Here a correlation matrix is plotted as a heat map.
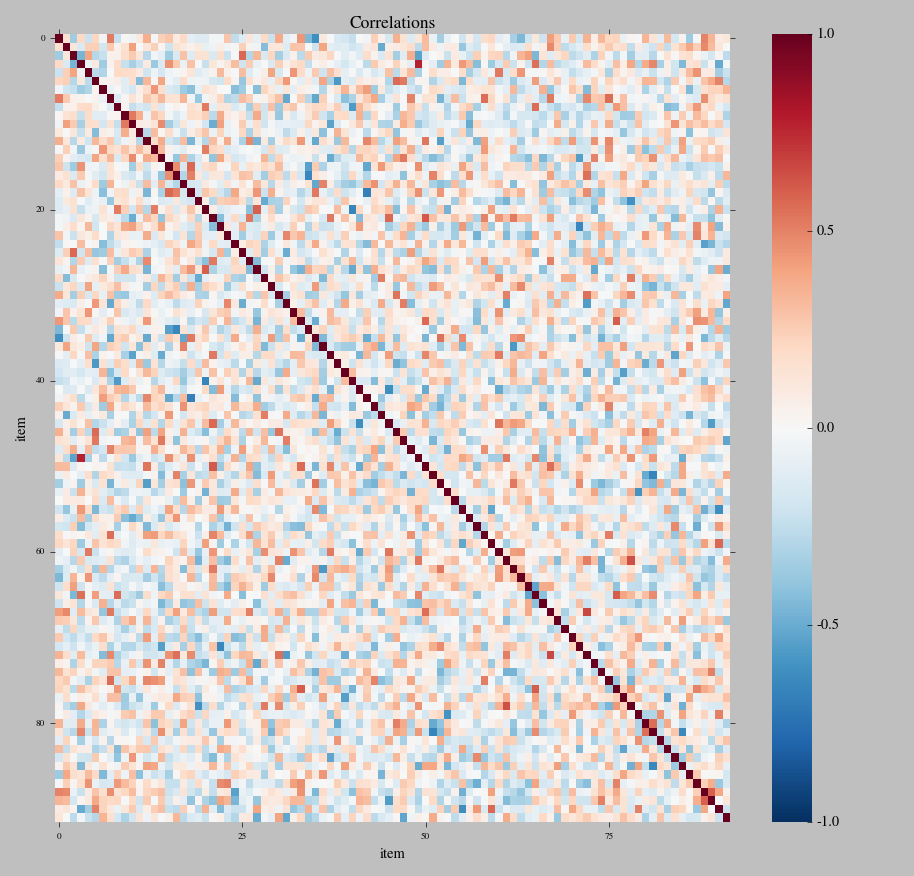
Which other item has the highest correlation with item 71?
52
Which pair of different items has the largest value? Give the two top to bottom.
3, 49
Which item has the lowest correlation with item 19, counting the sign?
78
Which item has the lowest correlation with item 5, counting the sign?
38
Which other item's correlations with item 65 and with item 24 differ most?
76
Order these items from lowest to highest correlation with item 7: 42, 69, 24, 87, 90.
24, 87, 69, 90, 42
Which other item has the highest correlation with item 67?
72
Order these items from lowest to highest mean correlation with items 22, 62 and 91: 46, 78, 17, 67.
17, 46, 67, 78
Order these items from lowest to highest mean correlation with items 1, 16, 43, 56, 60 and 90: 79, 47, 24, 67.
47, 24, 79, 67
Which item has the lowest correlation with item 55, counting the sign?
90
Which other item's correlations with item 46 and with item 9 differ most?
30
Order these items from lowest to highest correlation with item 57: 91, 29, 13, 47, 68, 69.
47, 13, 68, 29, 91, 69
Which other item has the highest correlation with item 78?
61
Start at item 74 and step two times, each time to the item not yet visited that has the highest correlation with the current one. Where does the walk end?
88
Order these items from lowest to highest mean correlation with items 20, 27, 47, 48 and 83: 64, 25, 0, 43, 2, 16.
16, 64, 0, 25, 2, 43
